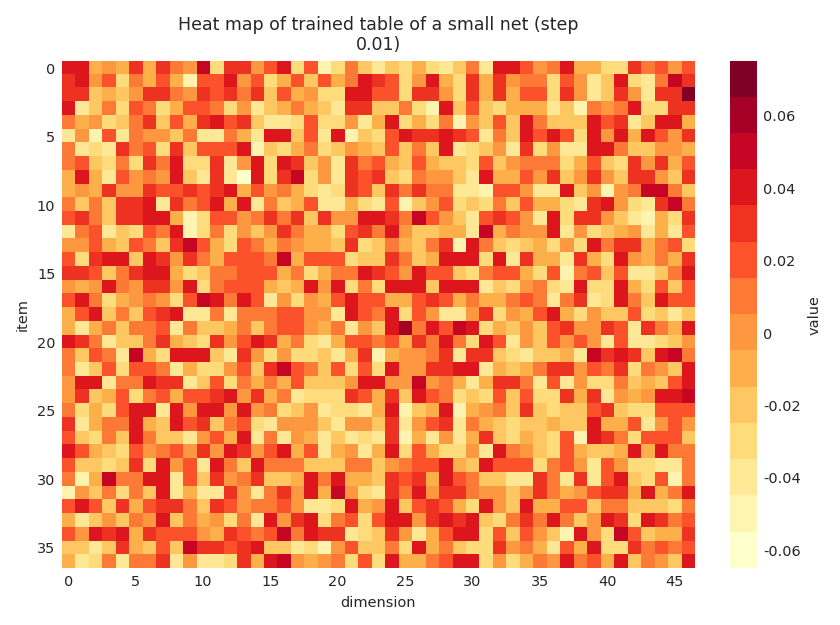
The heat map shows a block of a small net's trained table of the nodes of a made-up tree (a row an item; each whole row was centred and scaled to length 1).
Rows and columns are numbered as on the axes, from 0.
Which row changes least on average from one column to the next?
15
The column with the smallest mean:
19
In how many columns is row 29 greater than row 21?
26
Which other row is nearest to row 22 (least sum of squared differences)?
36
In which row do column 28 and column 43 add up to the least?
18
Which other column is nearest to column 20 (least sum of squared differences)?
29
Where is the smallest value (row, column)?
8, 13
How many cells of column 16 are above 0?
20
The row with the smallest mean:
27
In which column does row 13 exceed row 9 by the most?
30
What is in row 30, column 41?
0.04
